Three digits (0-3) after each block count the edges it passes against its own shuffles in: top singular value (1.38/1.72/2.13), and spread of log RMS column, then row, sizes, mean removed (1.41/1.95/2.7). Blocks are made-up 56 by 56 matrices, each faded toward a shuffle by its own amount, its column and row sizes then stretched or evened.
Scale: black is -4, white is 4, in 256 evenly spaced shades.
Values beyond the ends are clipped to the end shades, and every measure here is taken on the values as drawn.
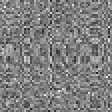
3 2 0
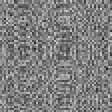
3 0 0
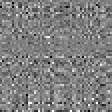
3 1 3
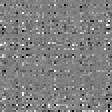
0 2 3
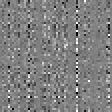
3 3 1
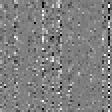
3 3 0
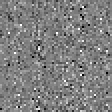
1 2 0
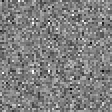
1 1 1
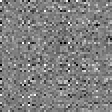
3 2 2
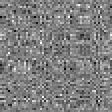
3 1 2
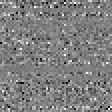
0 0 3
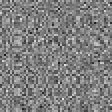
3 0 0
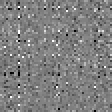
2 2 1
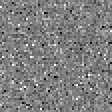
0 0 1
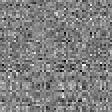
3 1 1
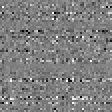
1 1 3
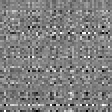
3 2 3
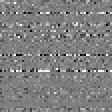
3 0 3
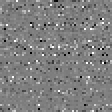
0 0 3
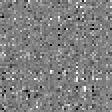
1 2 2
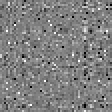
2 1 0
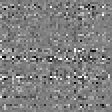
2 2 3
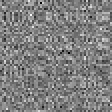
3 1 0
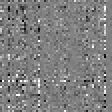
2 3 2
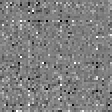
0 2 2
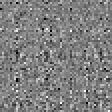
2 2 2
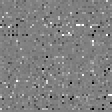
0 1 2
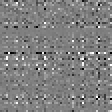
3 2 3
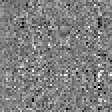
1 2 1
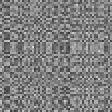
3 1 2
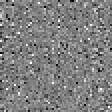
2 1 0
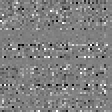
1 2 3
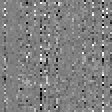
2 3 0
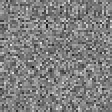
2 0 0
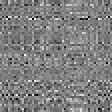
3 0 3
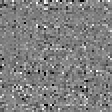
1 1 2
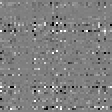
1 2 3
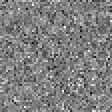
2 0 0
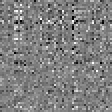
3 2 2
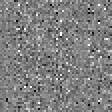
1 2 1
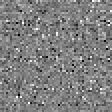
1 0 2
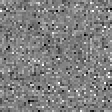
1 1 1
